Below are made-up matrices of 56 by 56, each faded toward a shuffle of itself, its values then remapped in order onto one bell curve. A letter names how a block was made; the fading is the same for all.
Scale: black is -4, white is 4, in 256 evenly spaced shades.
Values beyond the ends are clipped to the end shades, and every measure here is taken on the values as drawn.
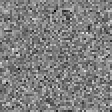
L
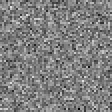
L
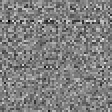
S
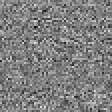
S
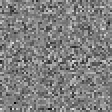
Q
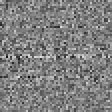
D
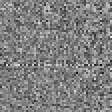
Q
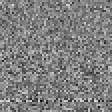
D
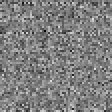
Q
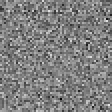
L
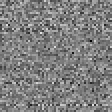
D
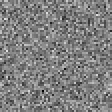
L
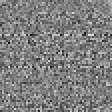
D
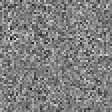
Q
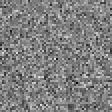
L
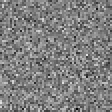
L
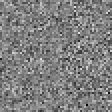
Q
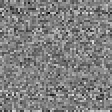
D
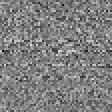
D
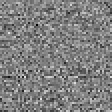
S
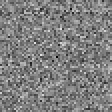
L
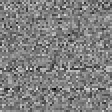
D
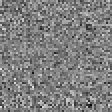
Q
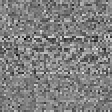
S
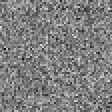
L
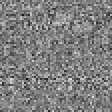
S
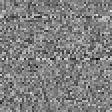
D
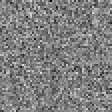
L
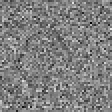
L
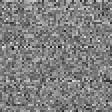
D
